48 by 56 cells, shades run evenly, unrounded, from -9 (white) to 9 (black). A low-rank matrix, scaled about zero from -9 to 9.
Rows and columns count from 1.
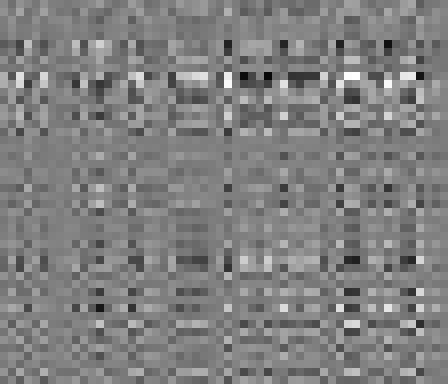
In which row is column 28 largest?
10
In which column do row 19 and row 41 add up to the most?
53
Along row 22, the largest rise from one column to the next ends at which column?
44
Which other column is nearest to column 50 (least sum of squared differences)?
16
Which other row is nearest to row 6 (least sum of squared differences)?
24
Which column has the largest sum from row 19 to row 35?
45
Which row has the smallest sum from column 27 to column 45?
33
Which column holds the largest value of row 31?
13
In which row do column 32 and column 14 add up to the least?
6
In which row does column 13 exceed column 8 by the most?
39
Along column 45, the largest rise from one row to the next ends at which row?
42
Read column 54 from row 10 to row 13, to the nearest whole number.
2 0 -1 -1
